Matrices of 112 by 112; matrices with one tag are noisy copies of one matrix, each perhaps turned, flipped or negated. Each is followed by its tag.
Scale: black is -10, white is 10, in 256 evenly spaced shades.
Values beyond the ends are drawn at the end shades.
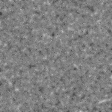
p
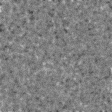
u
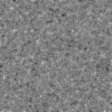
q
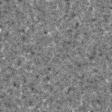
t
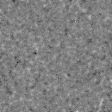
p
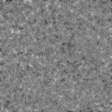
u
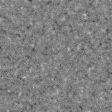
t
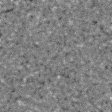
p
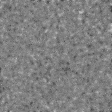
u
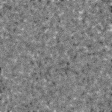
u
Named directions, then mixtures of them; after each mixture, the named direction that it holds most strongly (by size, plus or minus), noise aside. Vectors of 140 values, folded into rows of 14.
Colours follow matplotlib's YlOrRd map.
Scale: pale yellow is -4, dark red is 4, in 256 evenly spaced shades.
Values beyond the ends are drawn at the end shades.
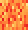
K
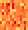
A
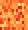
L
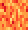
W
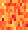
W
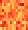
A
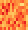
A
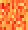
A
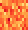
K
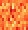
A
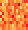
K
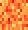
K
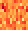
W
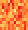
A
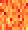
K
